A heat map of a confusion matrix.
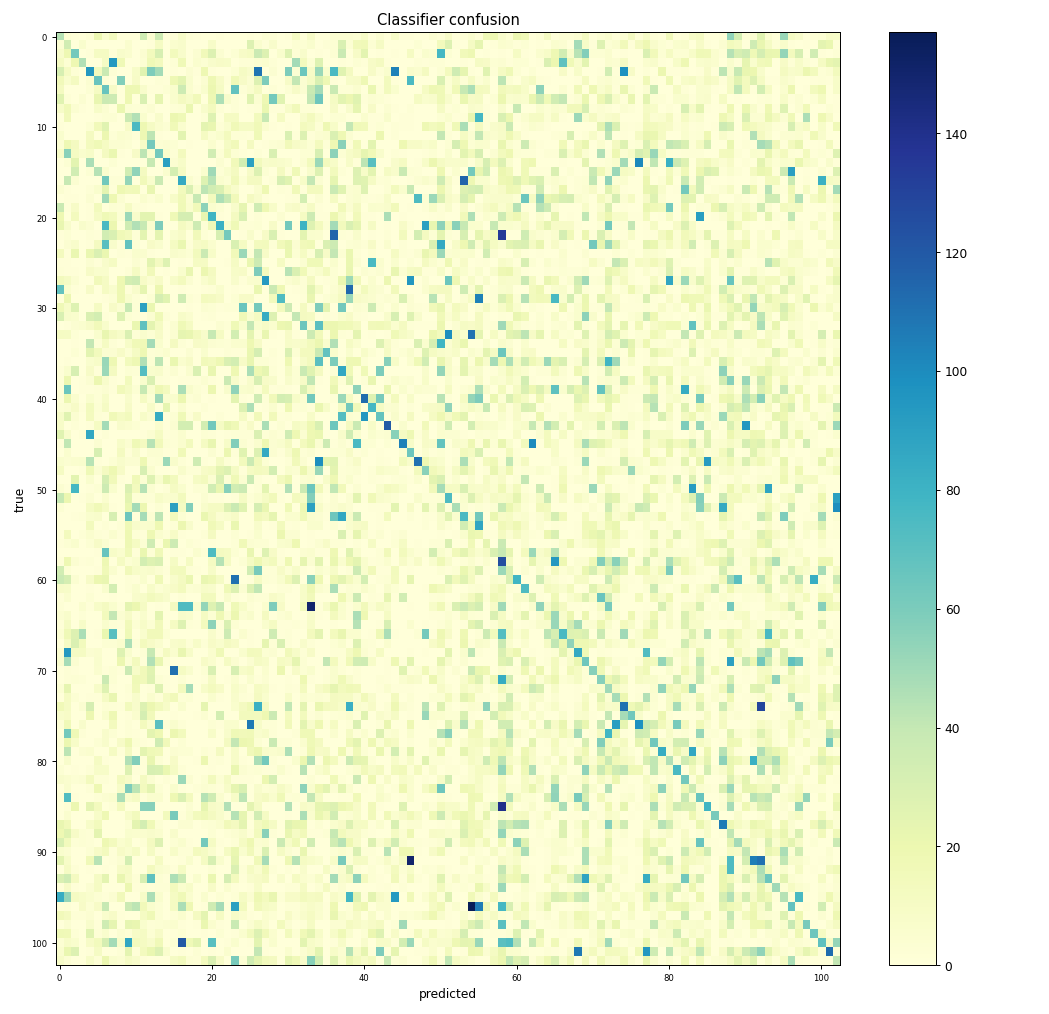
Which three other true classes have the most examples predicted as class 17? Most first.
63, 52, 72
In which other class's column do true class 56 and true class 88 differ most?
27
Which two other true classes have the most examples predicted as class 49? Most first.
18, 29
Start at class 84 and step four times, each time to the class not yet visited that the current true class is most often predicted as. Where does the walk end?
72
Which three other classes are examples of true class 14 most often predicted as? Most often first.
76, 25, 80
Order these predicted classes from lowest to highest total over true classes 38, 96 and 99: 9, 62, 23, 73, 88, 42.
62, 73, 42, 9, 88, 23
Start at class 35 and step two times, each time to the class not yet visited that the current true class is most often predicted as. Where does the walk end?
65
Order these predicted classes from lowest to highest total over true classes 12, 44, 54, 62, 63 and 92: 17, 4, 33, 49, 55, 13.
49, 13, 17, 4, 55, 33
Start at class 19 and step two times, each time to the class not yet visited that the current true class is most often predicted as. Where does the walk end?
91
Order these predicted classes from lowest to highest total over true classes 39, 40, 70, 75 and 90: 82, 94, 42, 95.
94, 42, 95, 82
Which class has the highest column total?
58
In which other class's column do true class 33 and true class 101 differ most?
68
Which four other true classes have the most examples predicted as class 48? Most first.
21, 66, 75, 74
